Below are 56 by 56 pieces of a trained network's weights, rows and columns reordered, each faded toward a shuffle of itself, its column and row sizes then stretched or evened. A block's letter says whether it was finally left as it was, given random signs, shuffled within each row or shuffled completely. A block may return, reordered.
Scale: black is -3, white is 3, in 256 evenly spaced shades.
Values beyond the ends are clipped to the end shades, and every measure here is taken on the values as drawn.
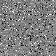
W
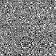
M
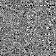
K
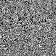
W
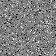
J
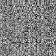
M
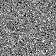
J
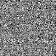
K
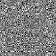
M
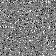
W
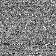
W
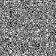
M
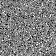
J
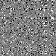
M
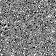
J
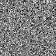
K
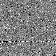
W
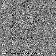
K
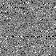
W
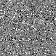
W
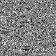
K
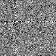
K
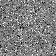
J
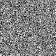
K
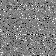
W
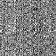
M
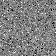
J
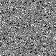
J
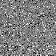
W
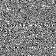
W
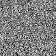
W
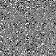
M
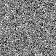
J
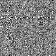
K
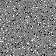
J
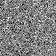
J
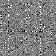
M
